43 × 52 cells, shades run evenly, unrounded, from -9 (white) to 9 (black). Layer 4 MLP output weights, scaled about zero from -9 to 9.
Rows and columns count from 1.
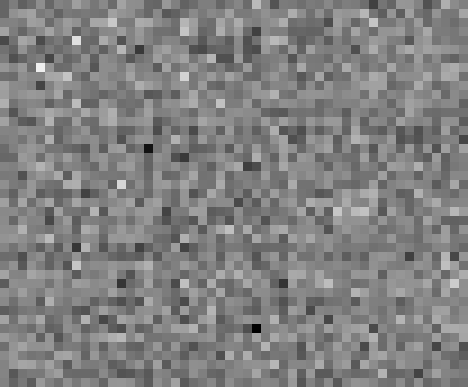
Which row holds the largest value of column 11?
8
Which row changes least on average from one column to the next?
13
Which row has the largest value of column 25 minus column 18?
7
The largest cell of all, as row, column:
37, 29
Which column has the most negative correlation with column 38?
19
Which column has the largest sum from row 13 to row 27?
20
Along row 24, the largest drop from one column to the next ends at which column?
38
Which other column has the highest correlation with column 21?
48
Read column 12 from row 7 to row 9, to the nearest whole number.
-1 -1 -1
